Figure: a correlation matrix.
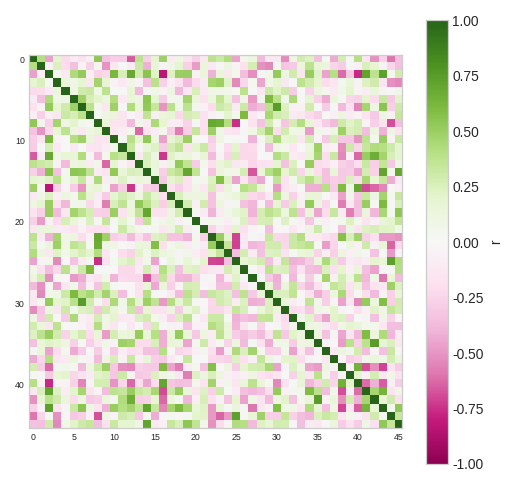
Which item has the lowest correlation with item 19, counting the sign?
39
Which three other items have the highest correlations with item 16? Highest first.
40, 38, 0
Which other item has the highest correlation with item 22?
8
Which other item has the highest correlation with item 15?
23
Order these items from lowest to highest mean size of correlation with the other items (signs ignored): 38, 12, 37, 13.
37, 13, 12, 38
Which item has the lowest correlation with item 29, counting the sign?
1
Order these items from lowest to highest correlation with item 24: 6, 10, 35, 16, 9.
35, 9, 10, 16, 6
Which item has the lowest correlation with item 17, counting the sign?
38
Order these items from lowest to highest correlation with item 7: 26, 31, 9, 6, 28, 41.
41, 28, 9, 31, 6, 26
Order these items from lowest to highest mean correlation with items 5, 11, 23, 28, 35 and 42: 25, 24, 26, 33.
26, 24, 25, 33
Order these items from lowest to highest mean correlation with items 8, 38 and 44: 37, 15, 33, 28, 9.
15, 37, 33, 28, 9
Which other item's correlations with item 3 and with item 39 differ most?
44
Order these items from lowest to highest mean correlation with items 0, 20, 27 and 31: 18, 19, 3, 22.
18, 19, 3, 22
